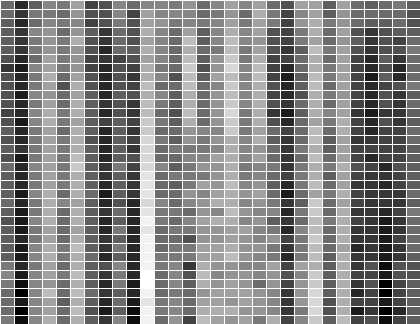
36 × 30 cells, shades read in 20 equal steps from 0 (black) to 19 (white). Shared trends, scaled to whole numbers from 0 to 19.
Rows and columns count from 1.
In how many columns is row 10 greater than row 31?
8
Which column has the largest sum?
11
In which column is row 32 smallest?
28
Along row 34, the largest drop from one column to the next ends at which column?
24
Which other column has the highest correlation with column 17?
14
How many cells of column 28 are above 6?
5
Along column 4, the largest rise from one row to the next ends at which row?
33
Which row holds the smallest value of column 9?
7
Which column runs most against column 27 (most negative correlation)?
17
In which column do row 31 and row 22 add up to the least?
2
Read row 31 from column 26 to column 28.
5 5 2
